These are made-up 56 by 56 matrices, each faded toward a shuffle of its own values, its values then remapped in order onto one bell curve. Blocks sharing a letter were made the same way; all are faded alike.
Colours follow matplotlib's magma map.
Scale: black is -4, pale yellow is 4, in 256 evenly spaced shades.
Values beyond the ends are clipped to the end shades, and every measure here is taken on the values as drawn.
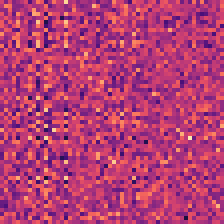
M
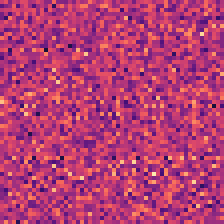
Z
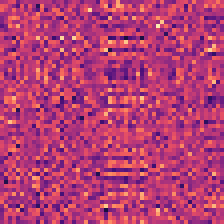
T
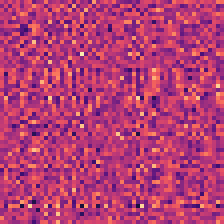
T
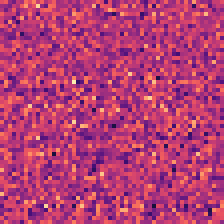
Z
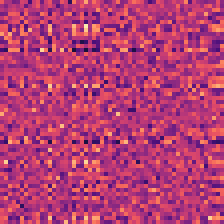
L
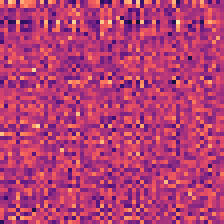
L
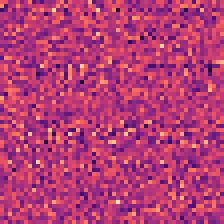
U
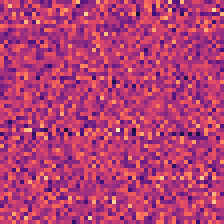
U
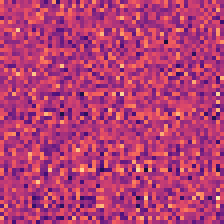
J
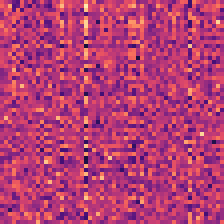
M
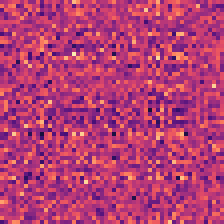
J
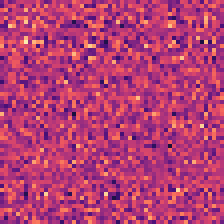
J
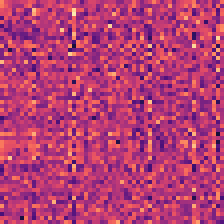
M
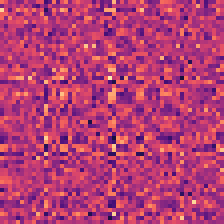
L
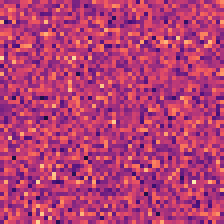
U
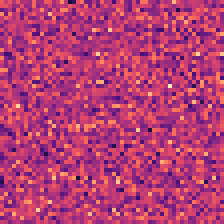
U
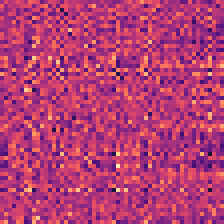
T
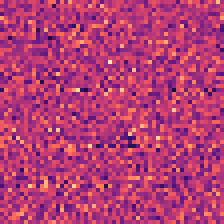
Z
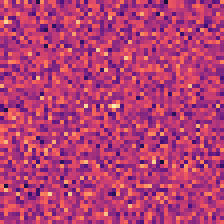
Z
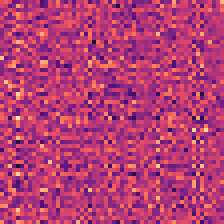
L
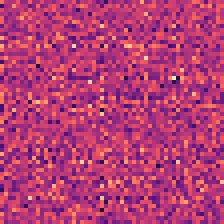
J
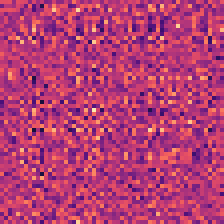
T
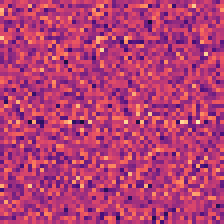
Z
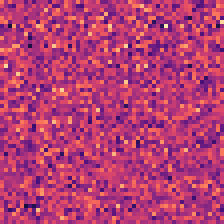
U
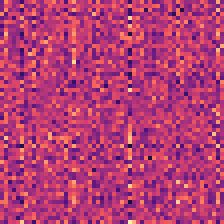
M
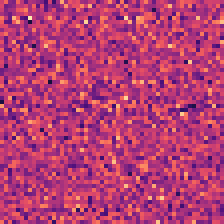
U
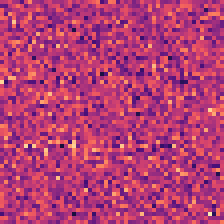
U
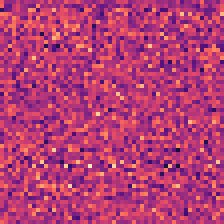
U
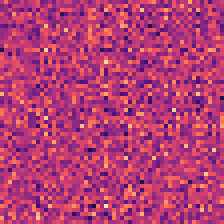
J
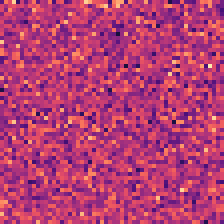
U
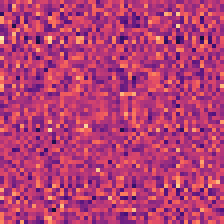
T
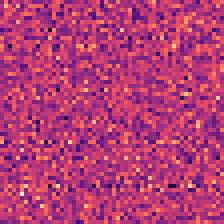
Z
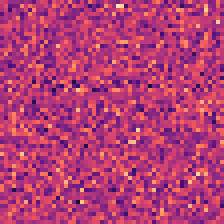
U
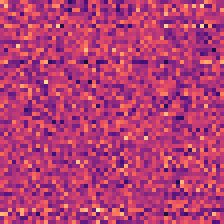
J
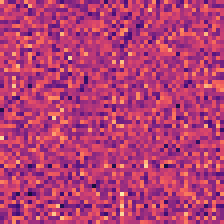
J
